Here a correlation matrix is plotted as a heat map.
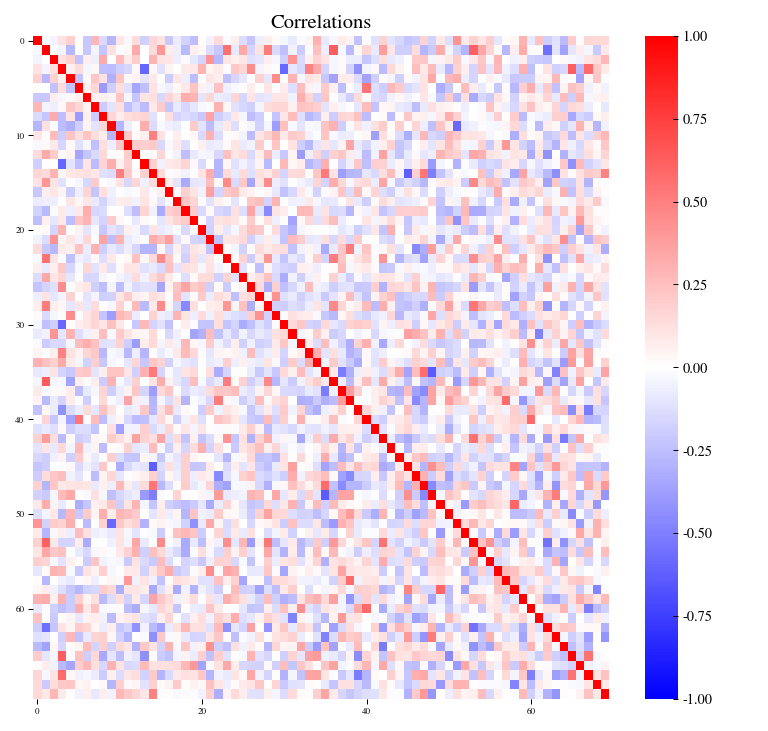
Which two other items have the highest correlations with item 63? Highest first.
48, 45
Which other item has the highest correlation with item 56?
21
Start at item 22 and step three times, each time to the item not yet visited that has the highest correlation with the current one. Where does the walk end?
11
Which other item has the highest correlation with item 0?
51
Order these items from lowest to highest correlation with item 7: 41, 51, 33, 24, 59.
41, 24, 51, 59, 33
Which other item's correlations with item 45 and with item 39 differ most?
65
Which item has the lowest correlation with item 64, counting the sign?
42
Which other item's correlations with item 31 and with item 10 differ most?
45
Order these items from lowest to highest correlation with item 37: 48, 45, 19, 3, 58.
19, 3, 58, 45, 48
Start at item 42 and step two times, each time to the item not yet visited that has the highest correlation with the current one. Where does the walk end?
1
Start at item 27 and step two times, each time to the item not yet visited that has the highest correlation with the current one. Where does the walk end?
4
